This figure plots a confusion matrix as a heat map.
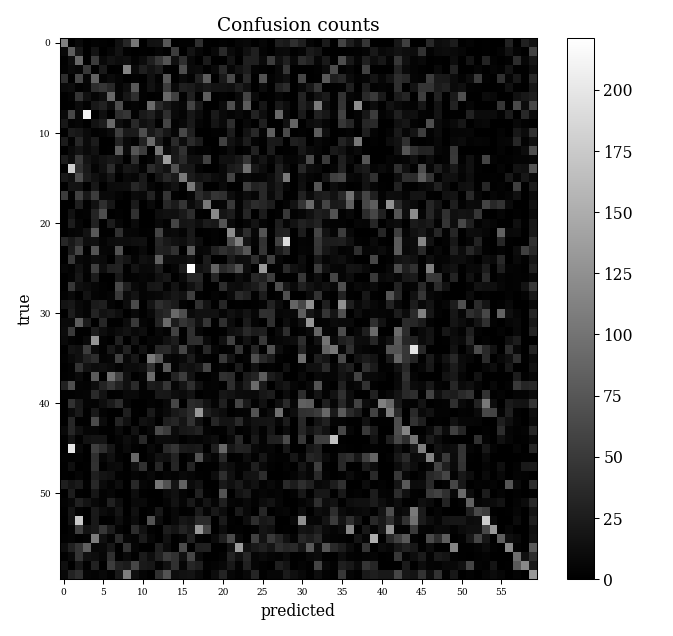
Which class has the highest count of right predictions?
53
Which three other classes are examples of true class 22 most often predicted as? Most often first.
28, 45, 42
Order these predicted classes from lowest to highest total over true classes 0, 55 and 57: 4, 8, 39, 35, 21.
8, 35, 21, 4, 39
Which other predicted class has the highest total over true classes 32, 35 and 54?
42
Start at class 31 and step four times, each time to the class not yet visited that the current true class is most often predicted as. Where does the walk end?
12
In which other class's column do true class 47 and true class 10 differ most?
26
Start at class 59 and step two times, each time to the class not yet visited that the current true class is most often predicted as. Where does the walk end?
3
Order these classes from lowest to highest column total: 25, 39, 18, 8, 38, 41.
8, 18, 41, 38, 25, 39
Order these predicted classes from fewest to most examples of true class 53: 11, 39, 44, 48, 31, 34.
31, 48, 39, 34, 11, 44
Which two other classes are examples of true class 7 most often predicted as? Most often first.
37, 32
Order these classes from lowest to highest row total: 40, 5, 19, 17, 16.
16, 5, 17, 19, 40
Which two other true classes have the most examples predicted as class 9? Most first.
0, 46
